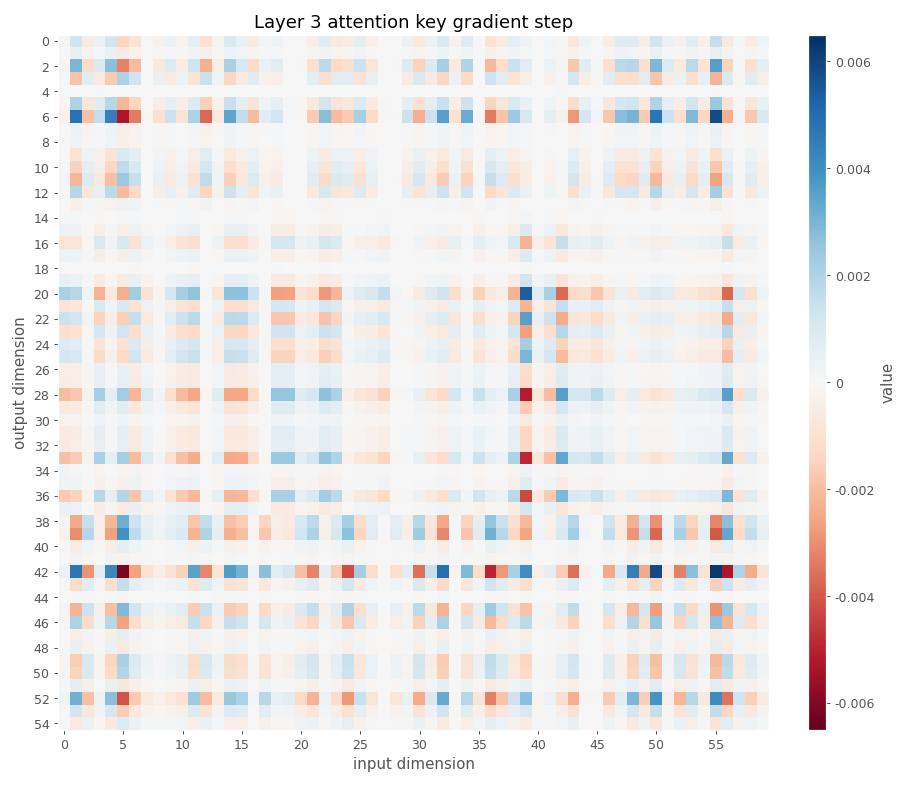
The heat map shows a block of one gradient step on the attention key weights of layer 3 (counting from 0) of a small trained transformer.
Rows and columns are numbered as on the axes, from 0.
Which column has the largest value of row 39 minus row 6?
5
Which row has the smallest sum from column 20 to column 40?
42
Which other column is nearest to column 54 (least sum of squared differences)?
13
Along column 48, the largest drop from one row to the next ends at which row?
43
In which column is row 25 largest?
39
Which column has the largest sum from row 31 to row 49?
56
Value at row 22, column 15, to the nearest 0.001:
0.002
